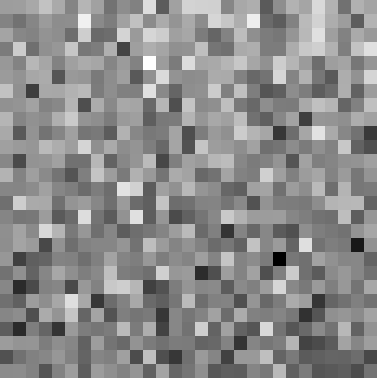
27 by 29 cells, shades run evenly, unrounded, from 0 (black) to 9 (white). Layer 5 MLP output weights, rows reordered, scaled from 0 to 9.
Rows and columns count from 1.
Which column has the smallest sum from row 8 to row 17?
12
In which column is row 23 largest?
6
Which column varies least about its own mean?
1
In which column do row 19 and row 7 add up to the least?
22
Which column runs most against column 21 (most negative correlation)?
5
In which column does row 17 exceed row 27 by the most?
4
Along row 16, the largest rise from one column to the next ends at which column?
7
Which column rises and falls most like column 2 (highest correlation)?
13
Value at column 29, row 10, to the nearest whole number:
2
